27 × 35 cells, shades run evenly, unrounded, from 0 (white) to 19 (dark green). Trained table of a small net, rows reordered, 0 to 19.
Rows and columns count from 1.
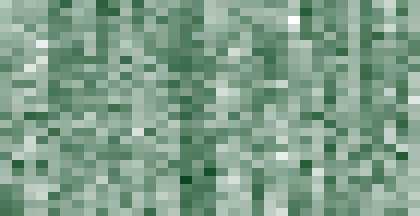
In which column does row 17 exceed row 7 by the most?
20
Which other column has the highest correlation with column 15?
27
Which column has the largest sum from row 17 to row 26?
16
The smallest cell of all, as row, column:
3, 25
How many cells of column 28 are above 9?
24
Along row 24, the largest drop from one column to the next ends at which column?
19
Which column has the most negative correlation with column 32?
17
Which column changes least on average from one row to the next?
30
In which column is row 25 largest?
22
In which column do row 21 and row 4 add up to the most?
26
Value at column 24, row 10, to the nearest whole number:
12
